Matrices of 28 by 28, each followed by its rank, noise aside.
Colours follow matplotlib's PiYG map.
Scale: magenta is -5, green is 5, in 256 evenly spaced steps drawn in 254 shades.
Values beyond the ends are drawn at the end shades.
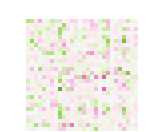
six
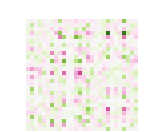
four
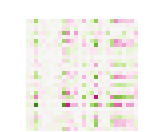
two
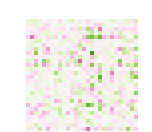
six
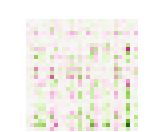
two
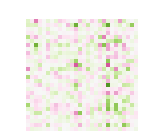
four
